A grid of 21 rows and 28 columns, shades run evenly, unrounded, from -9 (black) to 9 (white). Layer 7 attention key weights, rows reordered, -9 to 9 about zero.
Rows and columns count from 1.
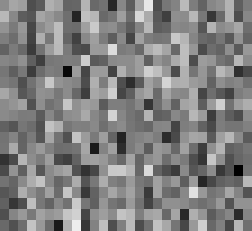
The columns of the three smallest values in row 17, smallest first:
23, 24, 10
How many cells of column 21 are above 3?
6
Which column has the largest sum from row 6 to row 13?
21
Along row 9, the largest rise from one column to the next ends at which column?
11
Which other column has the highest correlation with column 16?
1
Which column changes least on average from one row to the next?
15
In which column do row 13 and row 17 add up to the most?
9
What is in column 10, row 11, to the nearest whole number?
3
